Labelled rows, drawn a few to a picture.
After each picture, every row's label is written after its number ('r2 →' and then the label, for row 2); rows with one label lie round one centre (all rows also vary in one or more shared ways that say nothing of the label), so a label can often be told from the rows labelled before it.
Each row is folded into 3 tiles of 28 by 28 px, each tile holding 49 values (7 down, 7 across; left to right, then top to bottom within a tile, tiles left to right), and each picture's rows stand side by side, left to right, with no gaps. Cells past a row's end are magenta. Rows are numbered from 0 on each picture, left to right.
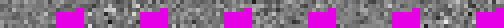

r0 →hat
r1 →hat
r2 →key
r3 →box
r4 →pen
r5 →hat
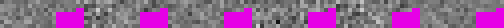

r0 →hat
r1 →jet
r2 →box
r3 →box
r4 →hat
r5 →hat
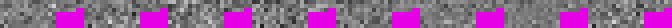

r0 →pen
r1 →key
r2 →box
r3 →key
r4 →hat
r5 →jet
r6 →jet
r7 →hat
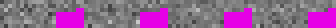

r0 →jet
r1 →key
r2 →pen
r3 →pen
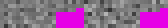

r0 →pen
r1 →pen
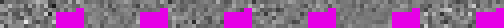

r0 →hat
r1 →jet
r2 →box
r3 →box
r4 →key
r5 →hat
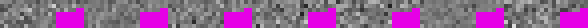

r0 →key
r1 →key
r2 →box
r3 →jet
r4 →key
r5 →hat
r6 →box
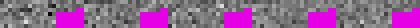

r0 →box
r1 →pen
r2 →key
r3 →pen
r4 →pen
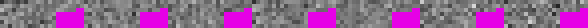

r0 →pen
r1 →pen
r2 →box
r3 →jet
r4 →pen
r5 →key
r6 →hat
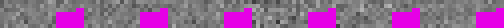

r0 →box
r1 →jet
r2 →box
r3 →jet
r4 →pen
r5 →pen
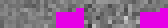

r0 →jet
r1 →key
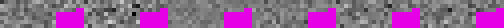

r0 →key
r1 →box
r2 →box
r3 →box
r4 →box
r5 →box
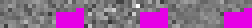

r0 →key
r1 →key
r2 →box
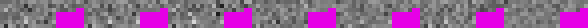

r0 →jet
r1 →key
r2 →jet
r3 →box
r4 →key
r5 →jet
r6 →box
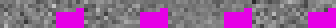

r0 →box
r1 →key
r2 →key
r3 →hat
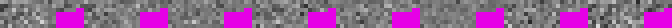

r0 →hat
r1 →key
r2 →hat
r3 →box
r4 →pen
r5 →jet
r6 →box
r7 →jet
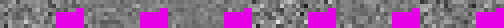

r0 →pen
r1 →key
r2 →box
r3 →hat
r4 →key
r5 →jet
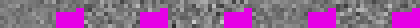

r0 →box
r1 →box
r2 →key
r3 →box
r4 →hat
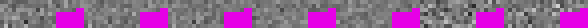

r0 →jet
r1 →jet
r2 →box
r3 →jet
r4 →hat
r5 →pen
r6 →key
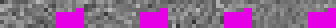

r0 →hat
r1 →hat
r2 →pen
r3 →key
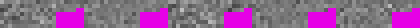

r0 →key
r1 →pen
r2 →hat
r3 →key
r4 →key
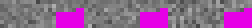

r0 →key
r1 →hat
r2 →key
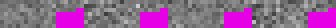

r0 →jet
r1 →key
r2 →jet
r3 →pen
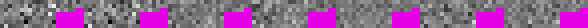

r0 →pen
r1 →box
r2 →key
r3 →box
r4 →jet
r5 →key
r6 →key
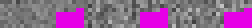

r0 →pen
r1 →pen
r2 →key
